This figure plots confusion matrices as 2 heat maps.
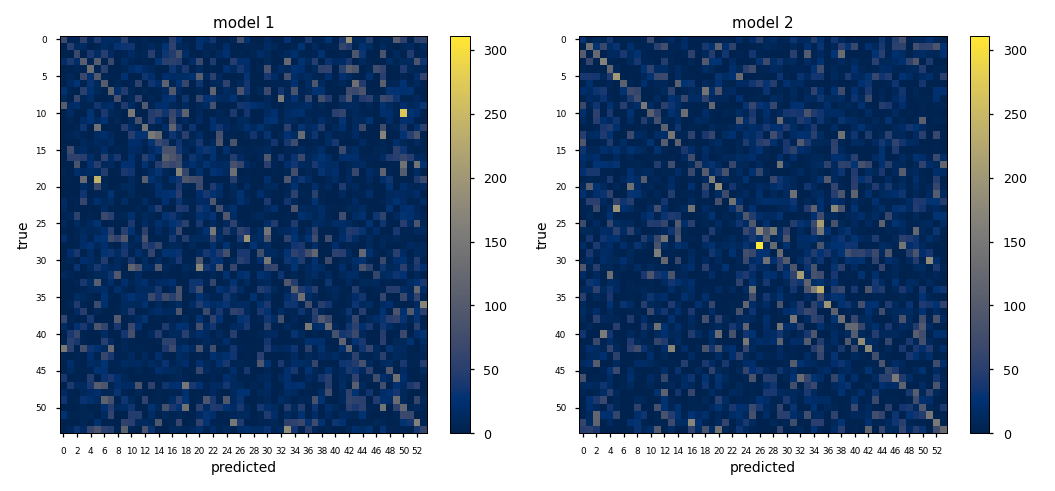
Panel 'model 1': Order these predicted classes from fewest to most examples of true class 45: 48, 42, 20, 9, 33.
9, 33, 42, 20, 48
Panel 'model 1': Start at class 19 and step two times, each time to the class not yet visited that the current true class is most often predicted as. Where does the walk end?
20
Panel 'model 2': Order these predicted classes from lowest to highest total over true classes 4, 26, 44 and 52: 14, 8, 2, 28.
8, 14, 28, 2
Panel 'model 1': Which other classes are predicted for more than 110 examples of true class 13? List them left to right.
14, 35, 47
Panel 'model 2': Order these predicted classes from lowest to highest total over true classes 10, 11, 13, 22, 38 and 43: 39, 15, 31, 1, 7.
39, 1, 15, 7, 31
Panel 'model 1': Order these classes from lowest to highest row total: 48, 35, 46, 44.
48, 46, 44, 35
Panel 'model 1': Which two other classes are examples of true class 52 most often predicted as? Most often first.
25, 14
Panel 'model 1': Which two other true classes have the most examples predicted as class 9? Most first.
53, 27
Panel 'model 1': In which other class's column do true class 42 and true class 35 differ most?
0
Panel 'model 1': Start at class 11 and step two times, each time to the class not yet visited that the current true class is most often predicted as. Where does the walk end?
15
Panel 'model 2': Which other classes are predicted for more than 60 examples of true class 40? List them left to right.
3, 20, 22, 34, 49, 50
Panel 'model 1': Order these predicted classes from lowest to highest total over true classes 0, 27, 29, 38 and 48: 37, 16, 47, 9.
47, 16, 9, 37
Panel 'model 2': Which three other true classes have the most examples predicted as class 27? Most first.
30, 26, 3
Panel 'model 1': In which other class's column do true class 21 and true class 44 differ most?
29
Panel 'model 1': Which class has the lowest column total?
28
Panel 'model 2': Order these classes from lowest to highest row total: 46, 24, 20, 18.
24, 18, 20, 46
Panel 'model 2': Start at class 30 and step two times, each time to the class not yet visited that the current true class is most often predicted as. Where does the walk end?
2
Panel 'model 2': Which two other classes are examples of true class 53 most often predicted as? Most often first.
20, 42
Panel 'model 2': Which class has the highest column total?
35
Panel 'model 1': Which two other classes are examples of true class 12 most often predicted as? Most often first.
5, 16
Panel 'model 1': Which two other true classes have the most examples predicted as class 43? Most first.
6, 47
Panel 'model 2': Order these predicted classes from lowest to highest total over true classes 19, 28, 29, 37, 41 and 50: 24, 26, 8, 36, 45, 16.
16, 8, 36, 45, 24, 26
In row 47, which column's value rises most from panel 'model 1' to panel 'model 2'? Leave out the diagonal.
31
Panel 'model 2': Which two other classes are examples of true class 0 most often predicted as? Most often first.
47, 10
